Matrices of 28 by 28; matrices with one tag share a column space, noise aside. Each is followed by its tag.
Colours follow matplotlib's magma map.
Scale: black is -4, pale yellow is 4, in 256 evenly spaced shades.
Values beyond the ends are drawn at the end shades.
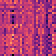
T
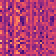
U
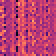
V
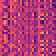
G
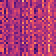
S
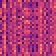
S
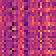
U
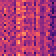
V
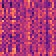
S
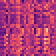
T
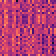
T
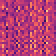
U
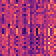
T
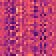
V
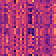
T
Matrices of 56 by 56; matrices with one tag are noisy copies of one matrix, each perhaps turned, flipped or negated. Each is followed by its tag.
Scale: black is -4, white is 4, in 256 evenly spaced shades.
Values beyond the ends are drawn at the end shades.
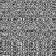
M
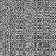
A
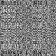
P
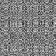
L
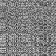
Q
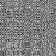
A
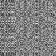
M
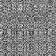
L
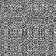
L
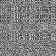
A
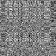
P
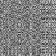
M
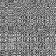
A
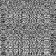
P
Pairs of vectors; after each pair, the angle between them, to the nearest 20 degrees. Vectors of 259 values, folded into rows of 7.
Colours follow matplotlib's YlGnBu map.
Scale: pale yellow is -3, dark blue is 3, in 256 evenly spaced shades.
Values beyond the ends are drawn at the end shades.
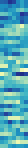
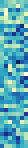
120 degrees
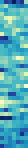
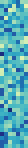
80 degrees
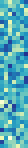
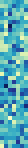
120 degrees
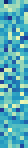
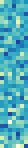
100 degrees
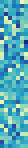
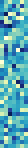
60 degrees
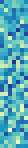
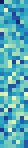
40 degrees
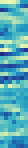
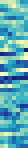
40 degrees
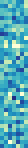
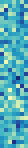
80 degrees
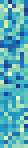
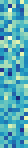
140 degrees
